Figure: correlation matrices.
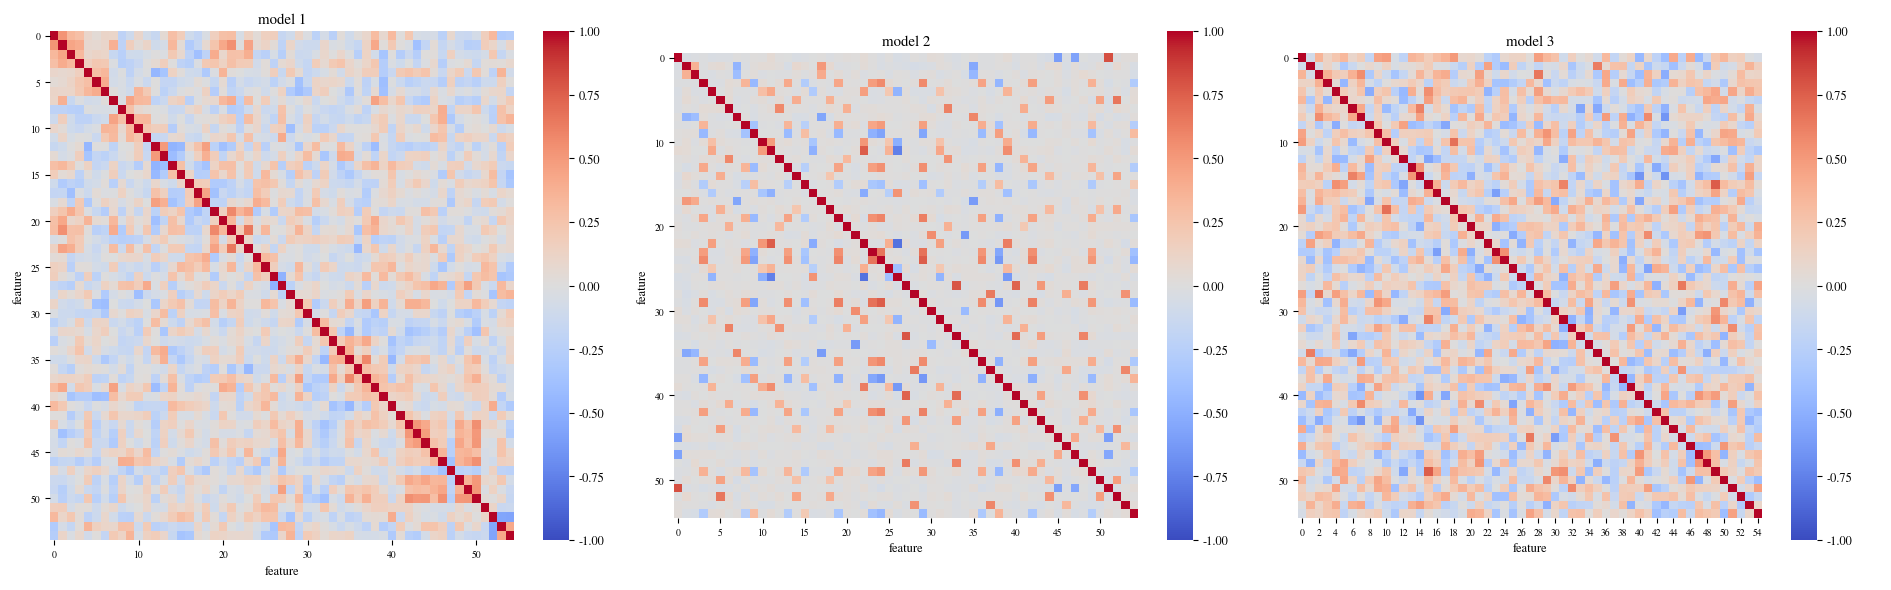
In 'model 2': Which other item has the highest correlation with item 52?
5
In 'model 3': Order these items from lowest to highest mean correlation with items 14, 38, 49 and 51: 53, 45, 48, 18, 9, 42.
42, 45, 48, 18, 9, 53
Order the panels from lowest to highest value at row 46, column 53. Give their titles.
model 3, model 1, model 2
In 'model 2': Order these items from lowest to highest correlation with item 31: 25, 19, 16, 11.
16, 19, 25, 11
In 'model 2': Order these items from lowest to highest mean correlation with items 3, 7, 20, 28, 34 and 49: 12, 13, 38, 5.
38, 5, 12, 13
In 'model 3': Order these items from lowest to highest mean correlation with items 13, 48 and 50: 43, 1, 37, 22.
22, 1, 37, 43
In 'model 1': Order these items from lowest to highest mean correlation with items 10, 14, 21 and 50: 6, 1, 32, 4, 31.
31, 32, 6, 4, 1
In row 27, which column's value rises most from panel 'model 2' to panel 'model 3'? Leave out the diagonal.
45
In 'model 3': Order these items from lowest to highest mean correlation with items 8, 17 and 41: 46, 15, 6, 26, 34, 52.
15, 26, 6, 52, 34, 46
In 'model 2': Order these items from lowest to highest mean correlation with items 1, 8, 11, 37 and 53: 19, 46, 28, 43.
43, 19, 46, 28
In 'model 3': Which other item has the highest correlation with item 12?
8
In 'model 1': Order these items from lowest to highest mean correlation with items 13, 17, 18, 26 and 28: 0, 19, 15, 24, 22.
15, 19, 0, 22, 24
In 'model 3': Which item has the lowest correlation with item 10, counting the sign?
6
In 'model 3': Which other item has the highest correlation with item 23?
24
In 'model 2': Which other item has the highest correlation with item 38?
9
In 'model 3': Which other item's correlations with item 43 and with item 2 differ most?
7
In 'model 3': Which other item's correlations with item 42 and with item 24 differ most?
13
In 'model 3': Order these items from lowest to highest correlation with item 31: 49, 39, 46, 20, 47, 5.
20, 39, 46, 47, 5, 49
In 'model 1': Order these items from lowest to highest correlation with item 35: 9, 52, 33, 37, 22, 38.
52, 9, 38, 22, 33, 37
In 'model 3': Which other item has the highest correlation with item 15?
49
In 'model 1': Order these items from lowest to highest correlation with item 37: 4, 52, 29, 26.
52, 4, 26, 29
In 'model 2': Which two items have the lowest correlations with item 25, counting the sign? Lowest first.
26, 16
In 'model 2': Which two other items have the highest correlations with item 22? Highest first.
11, 39
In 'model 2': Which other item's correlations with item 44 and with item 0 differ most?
51
